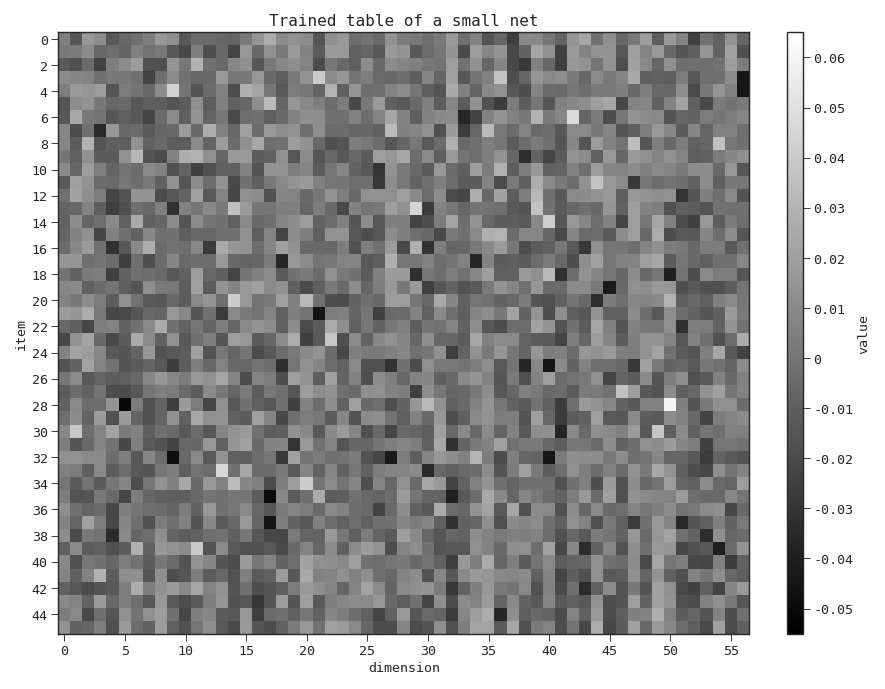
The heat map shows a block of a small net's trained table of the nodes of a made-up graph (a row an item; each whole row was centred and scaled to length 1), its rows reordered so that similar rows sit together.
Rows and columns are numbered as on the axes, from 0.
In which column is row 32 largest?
34
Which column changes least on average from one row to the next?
37
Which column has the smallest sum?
41
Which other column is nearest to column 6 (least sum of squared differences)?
25
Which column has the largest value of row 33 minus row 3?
56
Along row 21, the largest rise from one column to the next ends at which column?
22
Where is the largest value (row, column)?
28, 50
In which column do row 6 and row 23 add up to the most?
42
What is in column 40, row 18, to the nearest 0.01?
0.03
